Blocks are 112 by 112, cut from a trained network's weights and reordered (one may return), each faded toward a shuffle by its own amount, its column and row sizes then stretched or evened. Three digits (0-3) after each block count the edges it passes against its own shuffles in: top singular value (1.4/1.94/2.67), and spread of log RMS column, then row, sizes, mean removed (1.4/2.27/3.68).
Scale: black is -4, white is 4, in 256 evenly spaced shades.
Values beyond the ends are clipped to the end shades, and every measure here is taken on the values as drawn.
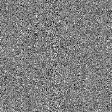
1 2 0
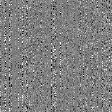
1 3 0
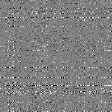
2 2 3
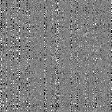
1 3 1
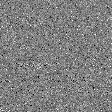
0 0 1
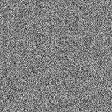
2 0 0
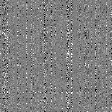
0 3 1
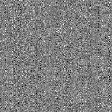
2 2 0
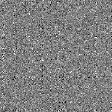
1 2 1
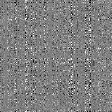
0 3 2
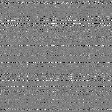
1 1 3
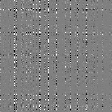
3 3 2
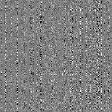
2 3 1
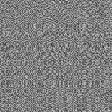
3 0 0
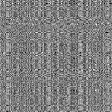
3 1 2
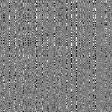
3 3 1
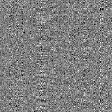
2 2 0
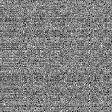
2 1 0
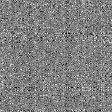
1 0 2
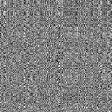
3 2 1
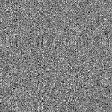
2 1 0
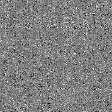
0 1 1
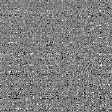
1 2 2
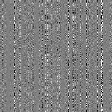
3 3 0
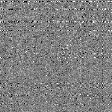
2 1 2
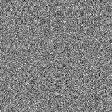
2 0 0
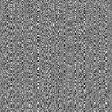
3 3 0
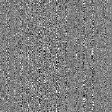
1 3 0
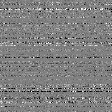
2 1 3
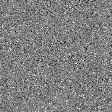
0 0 1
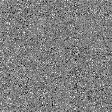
0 1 1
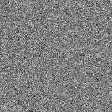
1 1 0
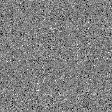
0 1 1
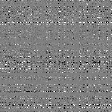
1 2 3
